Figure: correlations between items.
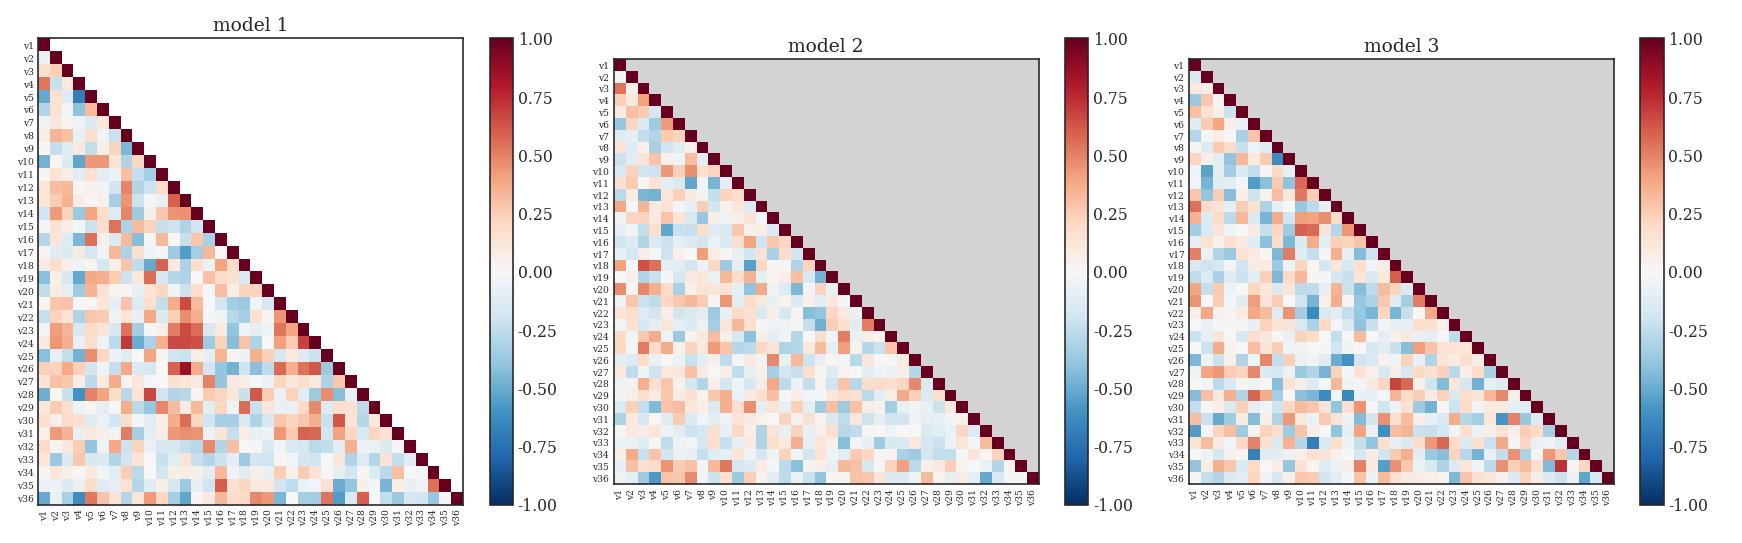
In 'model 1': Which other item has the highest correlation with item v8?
v24
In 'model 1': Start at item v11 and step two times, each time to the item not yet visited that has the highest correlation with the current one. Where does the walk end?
v29
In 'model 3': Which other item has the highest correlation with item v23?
v31
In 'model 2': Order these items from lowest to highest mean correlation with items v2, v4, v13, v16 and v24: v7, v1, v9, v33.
v7, v33, v9, v1
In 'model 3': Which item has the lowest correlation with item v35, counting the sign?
v17
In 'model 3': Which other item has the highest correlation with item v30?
v15
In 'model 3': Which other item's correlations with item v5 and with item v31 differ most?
v27
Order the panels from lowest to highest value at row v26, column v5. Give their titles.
model 3, model 1, model 2
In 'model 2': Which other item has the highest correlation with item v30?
v12
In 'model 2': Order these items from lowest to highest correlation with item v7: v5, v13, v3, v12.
v3, v13, v12, v5
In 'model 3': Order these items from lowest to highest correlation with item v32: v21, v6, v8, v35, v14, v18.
v21, v14, v6, v8, v18, v35
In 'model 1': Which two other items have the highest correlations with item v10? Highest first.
v28, v19
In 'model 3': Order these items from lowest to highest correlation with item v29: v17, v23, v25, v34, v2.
v34, v23, v17, v25, v2
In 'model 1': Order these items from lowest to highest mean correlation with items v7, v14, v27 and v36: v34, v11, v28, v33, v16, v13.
v33, v34, v13, v16, v11, v28
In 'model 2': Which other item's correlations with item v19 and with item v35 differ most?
v16
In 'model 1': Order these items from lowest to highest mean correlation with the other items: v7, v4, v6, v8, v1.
v4, v1, v7, v6, v8
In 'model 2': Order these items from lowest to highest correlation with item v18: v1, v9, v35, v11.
v11, v35, v9, v1
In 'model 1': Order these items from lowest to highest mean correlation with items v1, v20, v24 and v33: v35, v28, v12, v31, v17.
v28, v17, v35, v31, v12
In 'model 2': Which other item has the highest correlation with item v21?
v10
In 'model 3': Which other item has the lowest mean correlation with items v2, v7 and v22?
v11
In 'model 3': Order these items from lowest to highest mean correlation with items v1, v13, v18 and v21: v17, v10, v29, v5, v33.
v10, v29, v5, v33, v17
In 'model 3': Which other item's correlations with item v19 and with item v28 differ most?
v13
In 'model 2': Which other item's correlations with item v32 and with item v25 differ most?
v20
